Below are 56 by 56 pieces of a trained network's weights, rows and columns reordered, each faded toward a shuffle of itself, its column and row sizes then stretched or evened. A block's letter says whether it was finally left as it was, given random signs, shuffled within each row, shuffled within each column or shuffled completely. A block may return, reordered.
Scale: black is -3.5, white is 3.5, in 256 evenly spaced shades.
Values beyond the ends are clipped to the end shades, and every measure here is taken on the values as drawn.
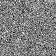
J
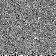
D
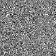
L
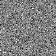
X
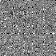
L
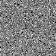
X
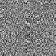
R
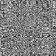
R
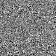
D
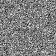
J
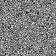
D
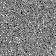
J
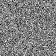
J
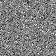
J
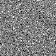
X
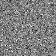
D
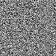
X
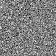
J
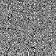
R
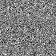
D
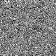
D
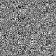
R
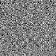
R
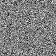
D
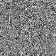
L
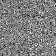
X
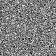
J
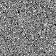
D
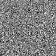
L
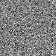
X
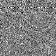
L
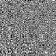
R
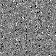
X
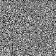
L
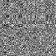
R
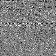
D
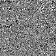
L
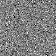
X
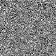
X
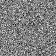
J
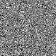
L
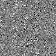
X
